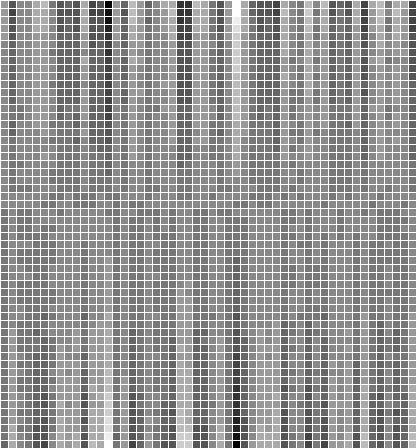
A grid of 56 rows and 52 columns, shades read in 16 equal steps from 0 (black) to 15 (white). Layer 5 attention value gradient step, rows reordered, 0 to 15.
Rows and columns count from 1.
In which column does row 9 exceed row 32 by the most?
30
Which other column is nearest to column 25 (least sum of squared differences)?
26
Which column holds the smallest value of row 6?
14
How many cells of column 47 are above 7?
29
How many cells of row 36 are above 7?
25
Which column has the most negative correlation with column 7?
37
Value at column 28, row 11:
6
